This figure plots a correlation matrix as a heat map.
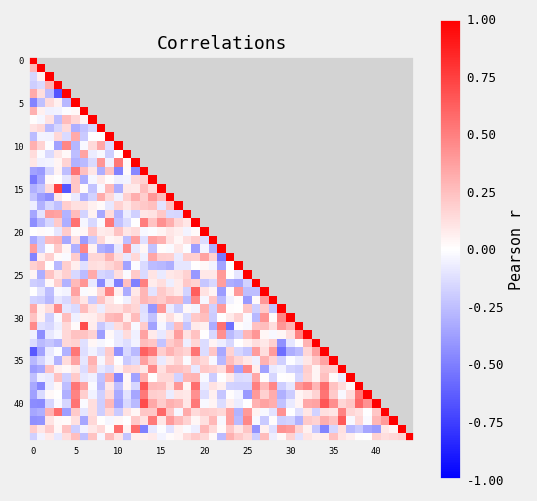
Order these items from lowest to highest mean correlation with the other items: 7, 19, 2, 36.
2, 7, 36, 19
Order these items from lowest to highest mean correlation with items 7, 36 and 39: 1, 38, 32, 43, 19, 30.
1, 30, 43, 19, 32, 38
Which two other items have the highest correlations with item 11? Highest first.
22, 6
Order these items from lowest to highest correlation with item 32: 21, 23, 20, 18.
23, 21, 20, 18
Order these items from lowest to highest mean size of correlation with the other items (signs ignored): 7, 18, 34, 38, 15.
7, 18, 15, 38, 34
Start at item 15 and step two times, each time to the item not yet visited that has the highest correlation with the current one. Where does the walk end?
41
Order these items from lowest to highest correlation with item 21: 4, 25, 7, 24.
4, 7, 24, 25
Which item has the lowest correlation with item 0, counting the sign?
34
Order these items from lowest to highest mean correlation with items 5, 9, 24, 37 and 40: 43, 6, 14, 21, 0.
0, 43, 6, 21, 14
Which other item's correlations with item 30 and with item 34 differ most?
29
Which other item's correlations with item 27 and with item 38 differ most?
26
